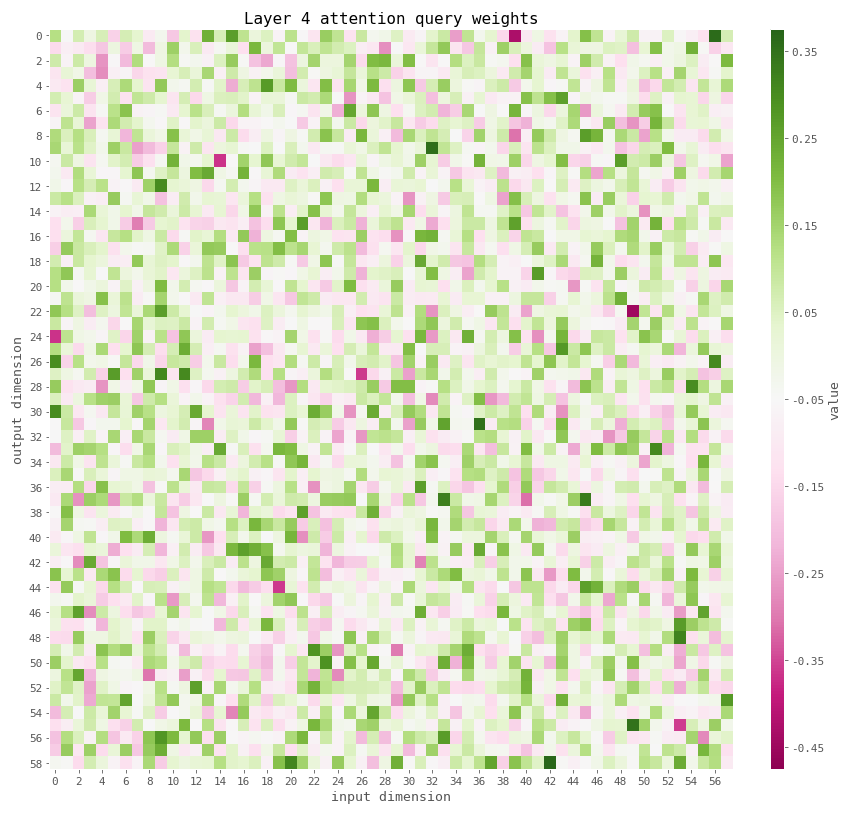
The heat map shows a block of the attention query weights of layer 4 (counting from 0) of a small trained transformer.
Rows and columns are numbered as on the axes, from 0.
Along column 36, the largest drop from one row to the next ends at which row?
11
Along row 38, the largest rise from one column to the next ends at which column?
21
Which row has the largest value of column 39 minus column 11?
15
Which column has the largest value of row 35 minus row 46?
3
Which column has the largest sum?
51
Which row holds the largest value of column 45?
37
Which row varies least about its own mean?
35
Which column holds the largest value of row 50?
23
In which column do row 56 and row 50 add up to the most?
33
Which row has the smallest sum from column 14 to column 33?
29
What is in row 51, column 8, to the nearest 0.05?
-0.3
